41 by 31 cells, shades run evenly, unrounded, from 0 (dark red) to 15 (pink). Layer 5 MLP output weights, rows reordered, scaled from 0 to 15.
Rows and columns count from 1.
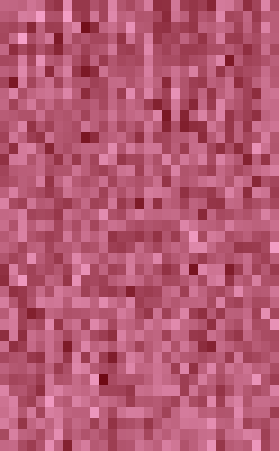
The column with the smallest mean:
19
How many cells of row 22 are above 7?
17
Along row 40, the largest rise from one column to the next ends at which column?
2
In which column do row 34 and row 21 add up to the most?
21
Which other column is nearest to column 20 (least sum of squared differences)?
31
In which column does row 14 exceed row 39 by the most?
13
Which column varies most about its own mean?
10
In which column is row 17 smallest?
29
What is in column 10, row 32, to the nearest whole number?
12
